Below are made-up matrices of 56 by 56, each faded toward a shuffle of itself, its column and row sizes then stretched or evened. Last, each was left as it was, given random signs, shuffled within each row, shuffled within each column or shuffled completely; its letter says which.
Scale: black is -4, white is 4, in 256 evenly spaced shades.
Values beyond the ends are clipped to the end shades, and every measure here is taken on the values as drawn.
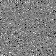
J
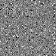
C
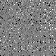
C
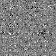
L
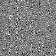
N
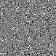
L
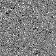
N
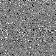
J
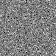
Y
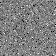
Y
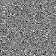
C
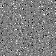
N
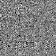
C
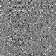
C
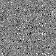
L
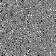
N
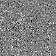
L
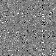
L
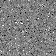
Y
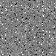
N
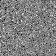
Y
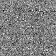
J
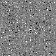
L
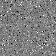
J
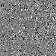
L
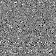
J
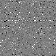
C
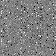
N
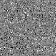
C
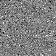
J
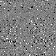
C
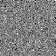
C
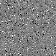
N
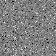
N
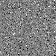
N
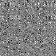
C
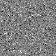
L
